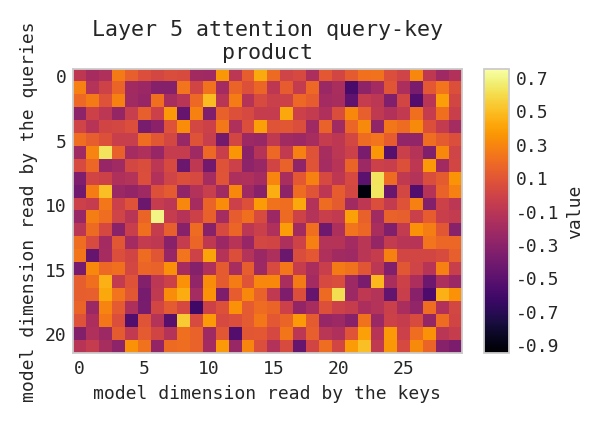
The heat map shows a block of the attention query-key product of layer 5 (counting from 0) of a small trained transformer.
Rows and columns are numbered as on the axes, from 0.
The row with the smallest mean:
7
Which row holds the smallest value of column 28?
21
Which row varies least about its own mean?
13
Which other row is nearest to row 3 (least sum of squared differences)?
12
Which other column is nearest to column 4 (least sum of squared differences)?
19
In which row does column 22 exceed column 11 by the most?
5
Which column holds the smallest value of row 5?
11
